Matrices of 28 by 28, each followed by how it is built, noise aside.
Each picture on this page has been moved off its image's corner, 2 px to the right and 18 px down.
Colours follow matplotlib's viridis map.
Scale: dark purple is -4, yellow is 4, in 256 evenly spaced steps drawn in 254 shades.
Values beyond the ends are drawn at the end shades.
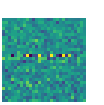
uneven rows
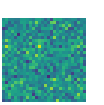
repeating columns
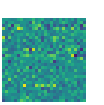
uneven rows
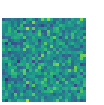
repeating rows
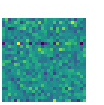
uneven rows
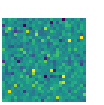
sparse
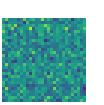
repeating columns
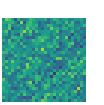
Hankel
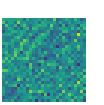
Hankel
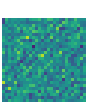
Hankel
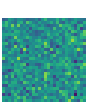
repeating rows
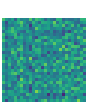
repeating rows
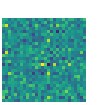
low rank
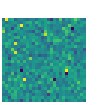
sparse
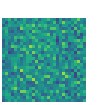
repeating rows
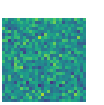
repeating columns
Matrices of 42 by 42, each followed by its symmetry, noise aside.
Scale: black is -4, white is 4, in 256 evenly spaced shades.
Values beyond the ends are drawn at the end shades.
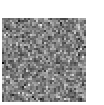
antisymmetric.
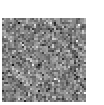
symmetric across the other diagonal.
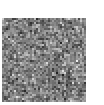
no symmetry.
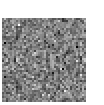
mirrored top to bottom.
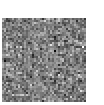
mirrored top to bottom.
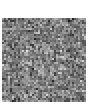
same after a half turn.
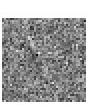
antisymmetric.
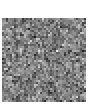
antisymmetric.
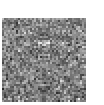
mirrored left to right.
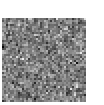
antisymmetric.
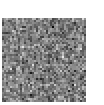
antisymmetric.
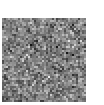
symmetric across the other diagonal.
